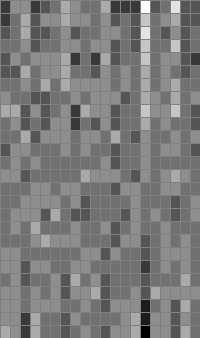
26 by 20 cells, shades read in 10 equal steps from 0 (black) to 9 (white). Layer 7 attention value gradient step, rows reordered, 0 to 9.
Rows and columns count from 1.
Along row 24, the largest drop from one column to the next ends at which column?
15
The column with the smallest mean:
12
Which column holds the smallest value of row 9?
8
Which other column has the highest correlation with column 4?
14
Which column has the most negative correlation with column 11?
19
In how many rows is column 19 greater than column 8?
8
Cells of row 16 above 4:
7
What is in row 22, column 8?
6
